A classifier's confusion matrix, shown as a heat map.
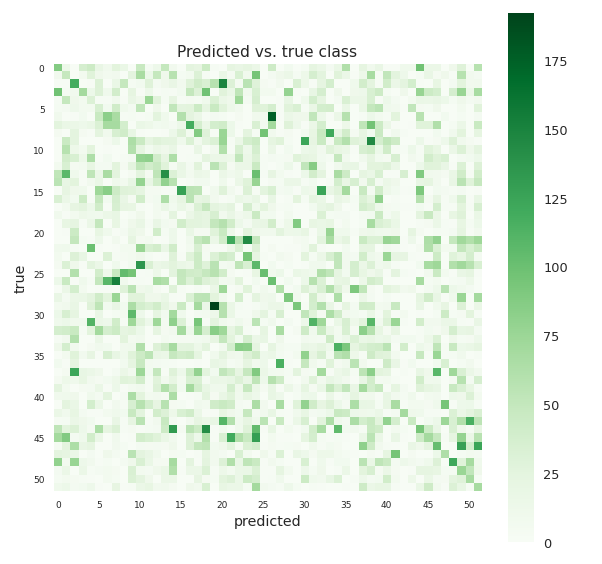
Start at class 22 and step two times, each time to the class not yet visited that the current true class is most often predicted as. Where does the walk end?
11
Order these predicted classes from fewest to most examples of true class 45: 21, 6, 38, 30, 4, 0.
6, 30, 4, 38, 0, 21
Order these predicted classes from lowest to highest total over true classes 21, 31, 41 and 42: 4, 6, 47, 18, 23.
6, 18, 47, 4, 23
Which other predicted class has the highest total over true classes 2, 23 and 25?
20
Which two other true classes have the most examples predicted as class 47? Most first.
41, 43
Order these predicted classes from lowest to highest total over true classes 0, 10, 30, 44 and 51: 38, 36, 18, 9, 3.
36, 3, 38, 9, 18
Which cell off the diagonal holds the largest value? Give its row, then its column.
29, 19
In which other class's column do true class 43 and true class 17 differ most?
50
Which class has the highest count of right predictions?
13
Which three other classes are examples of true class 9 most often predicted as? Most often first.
38, 30, 20
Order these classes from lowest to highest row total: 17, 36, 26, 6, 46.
36, 17, 6, 46, 26
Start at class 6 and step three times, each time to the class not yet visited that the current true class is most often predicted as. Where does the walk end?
16
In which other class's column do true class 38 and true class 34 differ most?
35
